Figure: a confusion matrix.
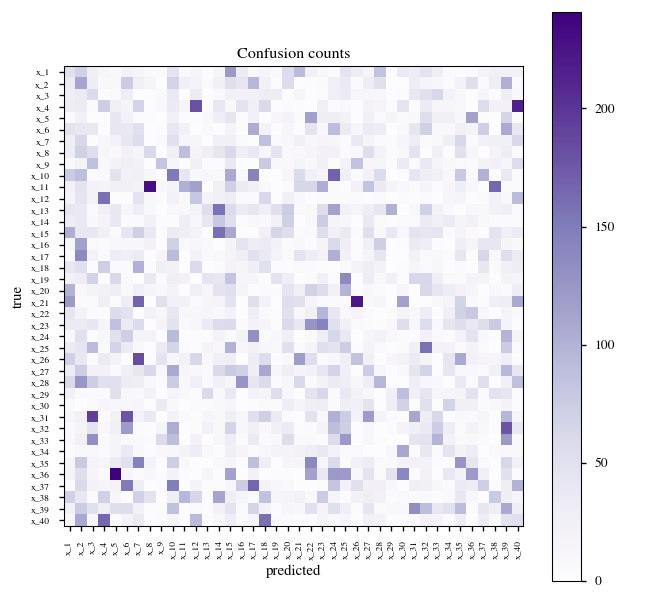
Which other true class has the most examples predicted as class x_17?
x_37
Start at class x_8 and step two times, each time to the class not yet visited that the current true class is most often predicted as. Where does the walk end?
x_38
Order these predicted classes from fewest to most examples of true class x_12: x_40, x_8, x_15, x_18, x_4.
x_8, x_15, x_18, x_40, x_4
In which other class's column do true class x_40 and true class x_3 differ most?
x_4
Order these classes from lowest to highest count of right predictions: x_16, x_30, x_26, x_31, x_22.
x_22, x_16, x_30, x_26, x_31
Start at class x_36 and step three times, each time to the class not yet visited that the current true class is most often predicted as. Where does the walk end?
x_23
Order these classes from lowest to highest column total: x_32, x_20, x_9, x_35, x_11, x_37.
x_9, x_11, x_37, x_20, x_35, x_32
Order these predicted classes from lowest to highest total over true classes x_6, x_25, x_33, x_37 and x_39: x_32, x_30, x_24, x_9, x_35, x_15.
x_30, x_9, x_35, x_15, x_24, x_32
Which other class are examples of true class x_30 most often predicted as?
x_34
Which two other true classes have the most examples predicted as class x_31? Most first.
x_39, x_19
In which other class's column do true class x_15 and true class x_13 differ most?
x_24
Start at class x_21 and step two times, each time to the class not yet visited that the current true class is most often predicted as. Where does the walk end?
x_7
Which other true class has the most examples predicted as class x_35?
x_26
